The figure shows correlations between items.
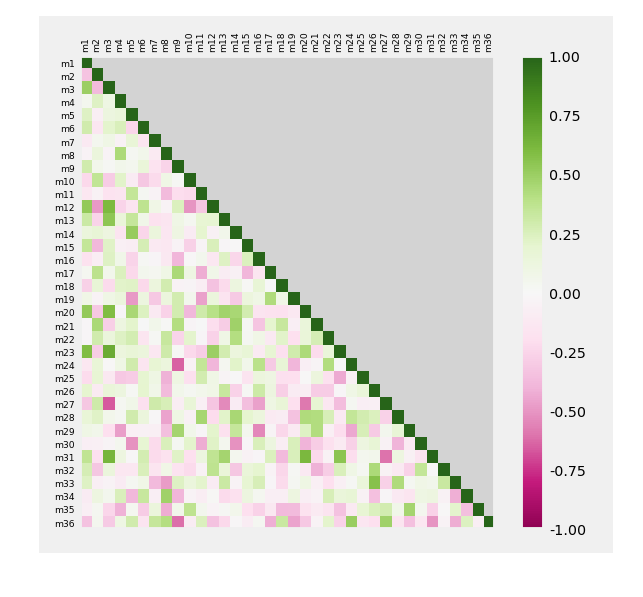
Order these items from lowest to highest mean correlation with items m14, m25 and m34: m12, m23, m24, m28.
m23, m12, m24, m28
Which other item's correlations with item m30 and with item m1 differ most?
m20
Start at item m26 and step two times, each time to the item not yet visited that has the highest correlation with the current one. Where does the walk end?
m28
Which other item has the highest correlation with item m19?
m17
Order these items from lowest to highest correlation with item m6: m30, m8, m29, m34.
m29, m8, m30, m34
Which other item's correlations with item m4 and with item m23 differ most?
m12
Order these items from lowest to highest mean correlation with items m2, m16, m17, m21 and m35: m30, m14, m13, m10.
m13, m30, m14, m10
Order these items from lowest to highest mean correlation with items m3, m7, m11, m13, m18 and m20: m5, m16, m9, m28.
m9, m16, m28, m5
